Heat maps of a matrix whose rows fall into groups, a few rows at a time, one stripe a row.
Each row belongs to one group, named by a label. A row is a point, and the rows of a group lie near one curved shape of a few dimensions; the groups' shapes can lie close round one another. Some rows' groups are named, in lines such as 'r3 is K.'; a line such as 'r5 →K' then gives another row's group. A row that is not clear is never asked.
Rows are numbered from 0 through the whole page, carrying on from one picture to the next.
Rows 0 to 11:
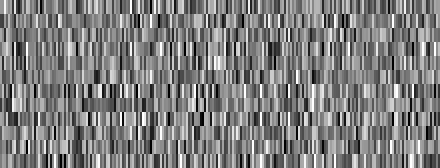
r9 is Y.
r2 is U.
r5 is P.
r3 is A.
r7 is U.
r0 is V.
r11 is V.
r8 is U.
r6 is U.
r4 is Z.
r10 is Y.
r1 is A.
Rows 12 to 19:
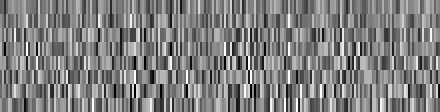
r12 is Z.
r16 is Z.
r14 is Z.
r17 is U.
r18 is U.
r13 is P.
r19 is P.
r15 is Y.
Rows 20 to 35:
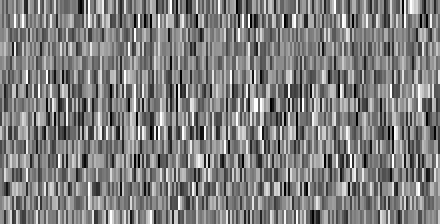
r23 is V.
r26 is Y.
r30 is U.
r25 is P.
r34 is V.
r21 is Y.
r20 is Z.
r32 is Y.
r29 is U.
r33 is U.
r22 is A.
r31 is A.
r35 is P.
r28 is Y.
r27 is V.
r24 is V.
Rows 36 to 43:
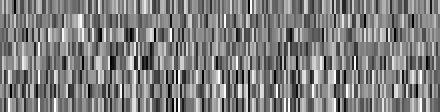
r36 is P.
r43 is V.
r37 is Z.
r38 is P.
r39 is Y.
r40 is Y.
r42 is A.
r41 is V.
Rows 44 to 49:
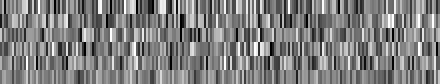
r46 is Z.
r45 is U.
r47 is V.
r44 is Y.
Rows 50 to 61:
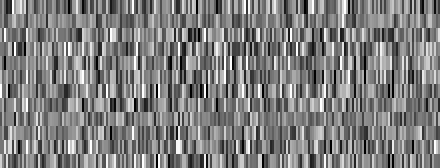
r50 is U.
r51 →U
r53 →U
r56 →U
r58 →P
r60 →A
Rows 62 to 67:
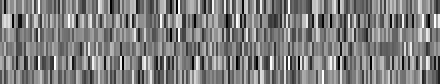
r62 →Y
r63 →A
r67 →V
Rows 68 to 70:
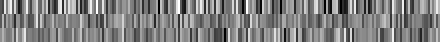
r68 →A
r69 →P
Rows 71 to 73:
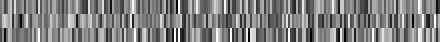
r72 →A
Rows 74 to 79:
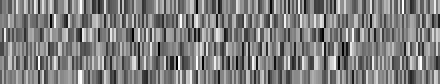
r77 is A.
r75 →V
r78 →V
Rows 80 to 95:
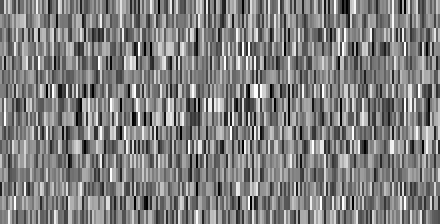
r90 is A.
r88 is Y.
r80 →A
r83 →Y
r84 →Y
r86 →V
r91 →U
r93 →P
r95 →V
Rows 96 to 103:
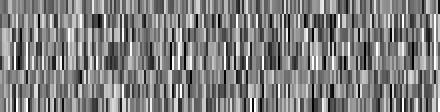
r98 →A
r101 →Z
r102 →A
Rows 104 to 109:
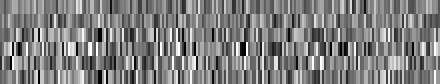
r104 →Z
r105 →V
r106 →P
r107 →A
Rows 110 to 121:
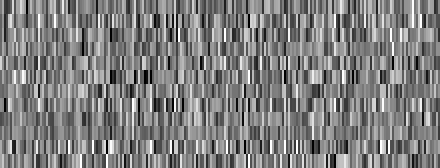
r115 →Y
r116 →P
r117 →V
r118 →A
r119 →U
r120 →P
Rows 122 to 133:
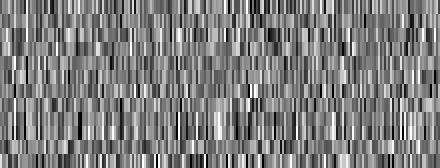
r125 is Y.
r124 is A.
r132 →U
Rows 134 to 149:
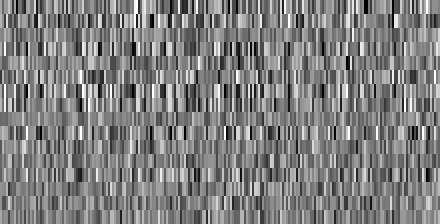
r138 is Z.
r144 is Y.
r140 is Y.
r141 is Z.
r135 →U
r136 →Y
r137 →Y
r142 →Z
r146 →Y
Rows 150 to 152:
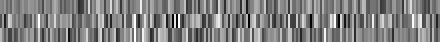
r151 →V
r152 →U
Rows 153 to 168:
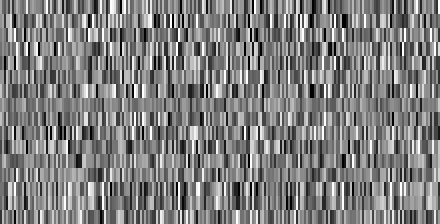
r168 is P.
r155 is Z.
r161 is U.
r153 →P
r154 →P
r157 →V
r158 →U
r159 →U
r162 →V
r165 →P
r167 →U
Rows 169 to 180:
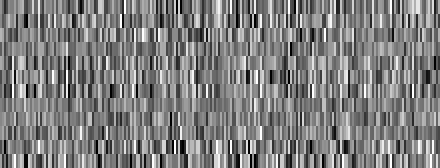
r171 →U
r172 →U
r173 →U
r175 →U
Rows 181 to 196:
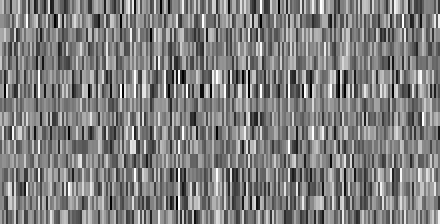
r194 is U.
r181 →U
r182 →P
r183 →V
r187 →U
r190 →U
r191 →Y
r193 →Y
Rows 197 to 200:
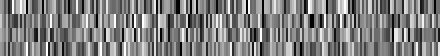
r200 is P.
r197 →U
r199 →U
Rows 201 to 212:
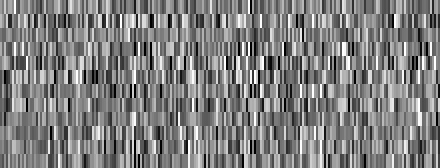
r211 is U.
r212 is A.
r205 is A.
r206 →V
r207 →U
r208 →U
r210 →V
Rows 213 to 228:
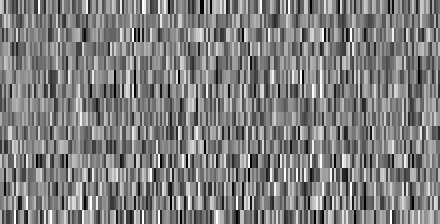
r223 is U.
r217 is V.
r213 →U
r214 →Y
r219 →U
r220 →V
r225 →P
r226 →Z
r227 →A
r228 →Y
